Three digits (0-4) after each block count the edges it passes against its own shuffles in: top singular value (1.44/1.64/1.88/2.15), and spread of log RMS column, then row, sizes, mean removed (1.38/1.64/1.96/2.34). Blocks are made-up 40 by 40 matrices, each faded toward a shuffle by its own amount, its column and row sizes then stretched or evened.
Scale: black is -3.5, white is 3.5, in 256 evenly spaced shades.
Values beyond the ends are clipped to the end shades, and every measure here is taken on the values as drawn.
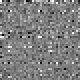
2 2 4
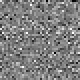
2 0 2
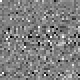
2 0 3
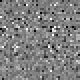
1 0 3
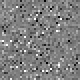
0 1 0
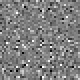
2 1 1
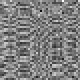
4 2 0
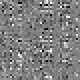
3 4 1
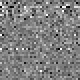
2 0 3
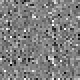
1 2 2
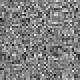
2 0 2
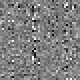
0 4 0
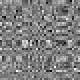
4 0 4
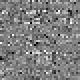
0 1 4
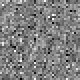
2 2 0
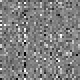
3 4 0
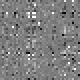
3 3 1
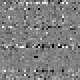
1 1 4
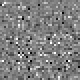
1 0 3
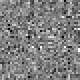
1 2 2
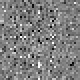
1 3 1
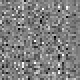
3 4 0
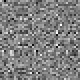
3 0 3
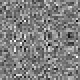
3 3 0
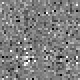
1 2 1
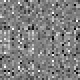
3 4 0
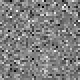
1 1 2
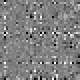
3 4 3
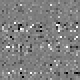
0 1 3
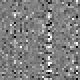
3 4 1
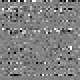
3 1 4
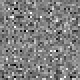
1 1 3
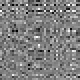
4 1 4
